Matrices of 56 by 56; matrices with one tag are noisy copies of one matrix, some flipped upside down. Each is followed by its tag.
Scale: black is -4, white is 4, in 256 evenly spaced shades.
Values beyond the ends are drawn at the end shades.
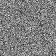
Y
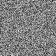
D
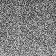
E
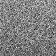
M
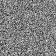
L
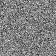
Y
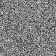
Y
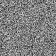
L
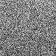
M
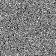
Y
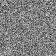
L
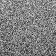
E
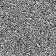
Y
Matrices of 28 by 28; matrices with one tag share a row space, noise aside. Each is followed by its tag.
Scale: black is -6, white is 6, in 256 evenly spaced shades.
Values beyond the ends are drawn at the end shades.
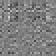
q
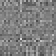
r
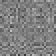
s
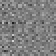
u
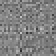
r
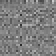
r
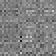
r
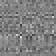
r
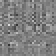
q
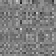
r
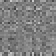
q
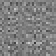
q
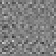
u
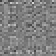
q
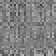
s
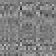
r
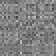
r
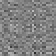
q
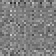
s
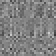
s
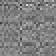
r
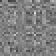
q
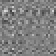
u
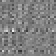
u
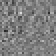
u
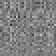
s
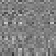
u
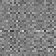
s
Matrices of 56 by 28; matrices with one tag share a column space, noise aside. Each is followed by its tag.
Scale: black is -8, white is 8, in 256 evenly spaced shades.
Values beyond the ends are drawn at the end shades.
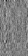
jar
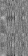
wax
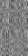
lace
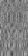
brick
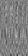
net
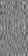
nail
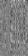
jar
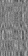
brick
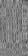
jar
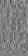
jar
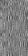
wax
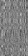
lace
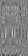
net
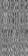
lace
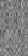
lace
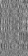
jar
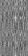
wax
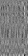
net
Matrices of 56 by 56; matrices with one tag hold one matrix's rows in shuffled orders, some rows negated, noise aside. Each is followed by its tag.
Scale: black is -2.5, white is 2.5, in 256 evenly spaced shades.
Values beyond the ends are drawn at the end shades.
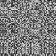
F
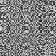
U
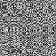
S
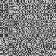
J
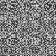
F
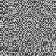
J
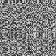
S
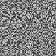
S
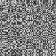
S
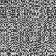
F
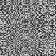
U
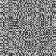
J
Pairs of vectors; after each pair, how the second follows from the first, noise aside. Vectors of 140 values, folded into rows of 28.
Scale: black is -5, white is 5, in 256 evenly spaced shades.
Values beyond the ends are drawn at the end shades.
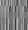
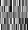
reversed, negated, scaled up.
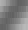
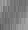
shrunk.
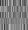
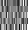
reversed, negated, scaled up.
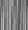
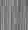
shrunk.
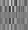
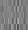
reversed, negated, shrunk.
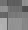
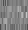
wrapped around, negated, partly zeroed.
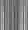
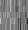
wrapped around, negated, partly zeroed.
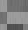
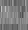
wrapped around, negated, partly zeroed.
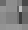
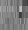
partly zeroed.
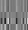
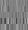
shrunk.
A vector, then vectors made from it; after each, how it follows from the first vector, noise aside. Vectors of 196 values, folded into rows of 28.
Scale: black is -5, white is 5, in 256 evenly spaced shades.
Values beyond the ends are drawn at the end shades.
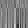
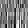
negated, scaled up.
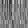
reversed.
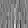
partly zeroed.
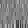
partly zeroed.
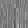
negated, shrunk.
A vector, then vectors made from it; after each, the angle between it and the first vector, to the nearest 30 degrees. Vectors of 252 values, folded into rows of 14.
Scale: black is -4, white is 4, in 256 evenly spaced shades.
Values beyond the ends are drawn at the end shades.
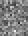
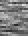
90 degrees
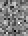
150 degrees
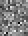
30 degrees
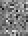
60 degrees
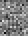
120 degrees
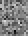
150 degrees
